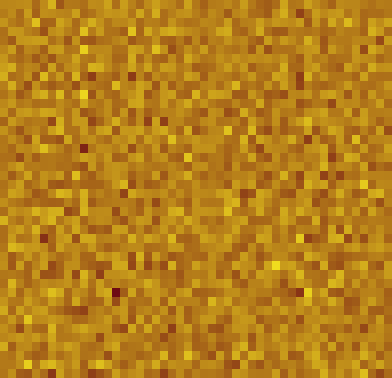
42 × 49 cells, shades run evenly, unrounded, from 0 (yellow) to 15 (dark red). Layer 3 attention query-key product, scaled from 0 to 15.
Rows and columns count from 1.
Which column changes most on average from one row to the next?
11
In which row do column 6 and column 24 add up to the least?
9
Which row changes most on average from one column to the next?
30
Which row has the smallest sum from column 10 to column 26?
4
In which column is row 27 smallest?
38
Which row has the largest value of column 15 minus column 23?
33
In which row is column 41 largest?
20
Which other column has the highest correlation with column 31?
40
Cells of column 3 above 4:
41
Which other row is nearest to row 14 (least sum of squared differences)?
42
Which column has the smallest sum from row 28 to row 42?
39
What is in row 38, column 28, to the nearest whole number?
8
